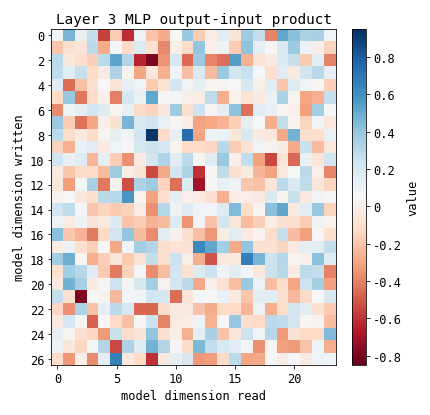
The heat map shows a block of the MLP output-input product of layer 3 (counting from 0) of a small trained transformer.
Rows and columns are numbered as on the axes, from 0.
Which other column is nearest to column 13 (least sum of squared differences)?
7
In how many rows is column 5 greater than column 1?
15
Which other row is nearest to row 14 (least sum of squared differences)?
19
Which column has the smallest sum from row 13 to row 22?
3
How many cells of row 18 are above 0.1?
10
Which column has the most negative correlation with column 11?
12
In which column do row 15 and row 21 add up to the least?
2
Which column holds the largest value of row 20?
1
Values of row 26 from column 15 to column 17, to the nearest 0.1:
0.3 -0.3 -0.3
